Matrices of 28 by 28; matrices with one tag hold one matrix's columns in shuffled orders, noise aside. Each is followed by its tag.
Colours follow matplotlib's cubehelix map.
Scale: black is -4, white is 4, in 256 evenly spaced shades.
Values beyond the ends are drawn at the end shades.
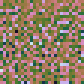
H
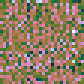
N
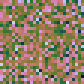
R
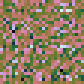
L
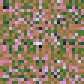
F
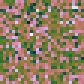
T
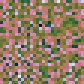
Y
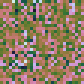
N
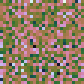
Y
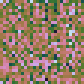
N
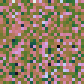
Y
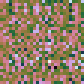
N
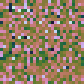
T
